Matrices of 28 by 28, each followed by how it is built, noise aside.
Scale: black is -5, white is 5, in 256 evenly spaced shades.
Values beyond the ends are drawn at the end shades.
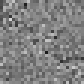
block diagonal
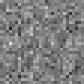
low rank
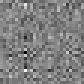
low rank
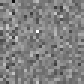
uneven columns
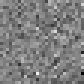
uneven columns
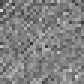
Hankel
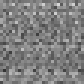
repeating columns
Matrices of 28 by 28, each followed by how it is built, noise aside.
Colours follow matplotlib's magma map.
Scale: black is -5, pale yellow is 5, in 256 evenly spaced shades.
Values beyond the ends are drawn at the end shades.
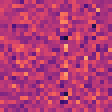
low rank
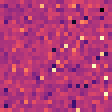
sparse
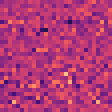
uneven rows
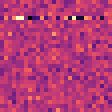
uneven rows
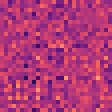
low rank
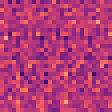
repeating columns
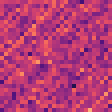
Hankel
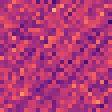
Hankel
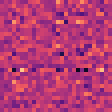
low rank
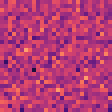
repeating columns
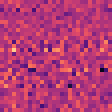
uneven rows
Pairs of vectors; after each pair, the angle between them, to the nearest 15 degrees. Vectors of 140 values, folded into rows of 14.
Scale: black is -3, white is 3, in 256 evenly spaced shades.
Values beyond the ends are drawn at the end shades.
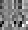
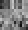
45 degrees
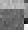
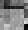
150 degrees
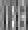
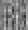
150 degrees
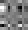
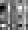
150 degrees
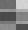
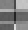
45 degrees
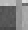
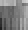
30 degrees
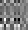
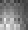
60 degrees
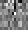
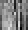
60 degrees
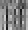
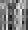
150 degrees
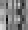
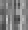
150 degrees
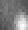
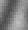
60 degrees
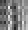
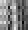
165 degrees
